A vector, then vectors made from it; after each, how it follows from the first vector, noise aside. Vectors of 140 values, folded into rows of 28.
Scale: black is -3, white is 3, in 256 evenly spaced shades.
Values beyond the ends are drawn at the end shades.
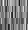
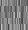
reversed, shrunk.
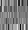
reversed, partly zeroed.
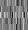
wrapped around, partly zeroed.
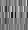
partly zeroed.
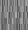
reversed, negated, shrunk.
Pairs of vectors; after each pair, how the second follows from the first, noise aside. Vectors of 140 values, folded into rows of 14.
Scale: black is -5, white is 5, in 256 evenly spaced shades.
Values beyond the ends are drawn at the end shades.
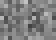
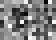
reversed, scaled up.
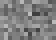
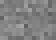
reversed, negated, shrunk.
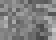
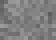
reversed, negated, shrunk.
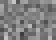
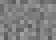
negated, shrunk.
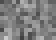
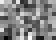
negated, scaled up.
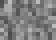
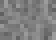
reversed, negated, shrunk.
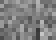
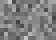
shuffled.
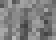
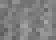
negated, shrunk.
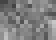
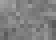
negated, shrunk.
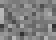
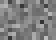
shuffled.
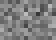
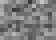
shuffled.
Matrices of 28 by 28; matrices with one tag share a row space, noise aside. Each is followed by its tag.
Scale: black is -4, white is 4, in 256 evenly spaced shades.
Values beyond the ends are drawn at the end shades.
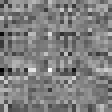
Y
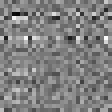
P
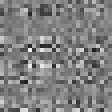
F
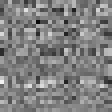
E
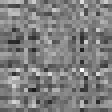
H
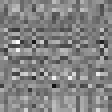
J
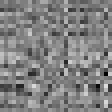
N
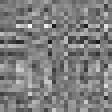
N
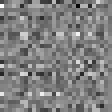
F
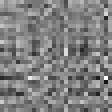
N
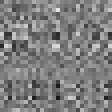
P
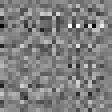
F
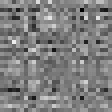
H
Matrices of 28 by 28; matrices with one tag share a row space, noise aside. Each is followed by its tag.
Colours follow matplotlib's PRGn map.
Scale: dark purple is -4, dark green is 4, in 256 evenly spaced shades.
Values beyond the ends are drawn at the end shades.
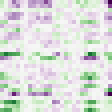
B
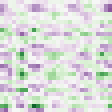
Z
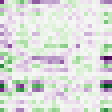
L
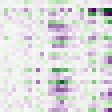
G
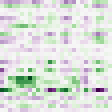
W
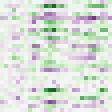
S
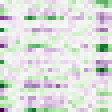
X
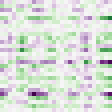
Z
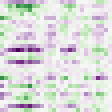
W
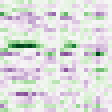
W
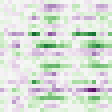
S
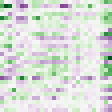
L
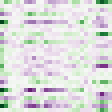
X
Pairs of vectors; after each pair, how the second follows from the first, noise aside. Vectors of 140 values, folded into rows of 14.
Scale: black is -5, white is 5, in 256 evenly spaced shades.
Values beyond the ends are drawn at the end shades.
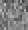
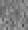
reversed, negated, shrunk.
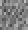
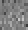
wrapped around, partly zeroed.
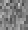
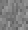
reversed, shrunk.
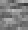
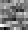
reversed, negated, scaled up.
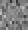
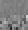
reversed, partly zeroed.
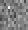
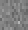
reversed, shrunk.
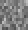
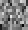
reversed, negated, scaled up.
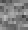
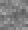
reversed, negated, shrunk.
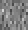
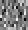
reversed, negated, scaled up.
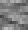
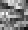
wrapped around, scaled up.
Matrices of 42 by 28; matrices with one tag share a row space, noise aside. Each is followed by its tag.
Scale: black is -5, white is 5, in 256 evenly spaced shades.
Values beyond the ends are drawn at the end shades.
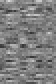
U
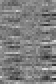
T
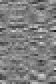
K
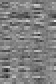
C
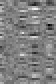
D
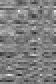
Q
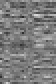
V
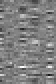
D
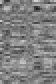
V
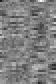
K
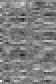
V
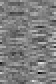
K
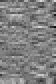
K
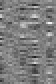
D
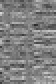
V
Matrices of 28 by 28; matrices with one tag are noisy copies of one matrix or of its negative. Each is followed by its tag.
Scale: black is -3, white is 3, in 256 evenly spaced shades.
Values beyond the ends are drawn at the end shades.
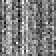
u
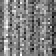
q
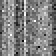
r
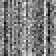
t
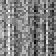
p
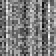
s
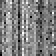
u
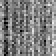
q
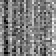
q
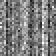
s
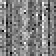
s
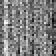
q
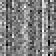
s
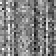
p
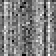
t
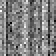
s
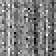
p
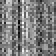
u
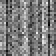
s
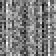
s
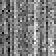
p
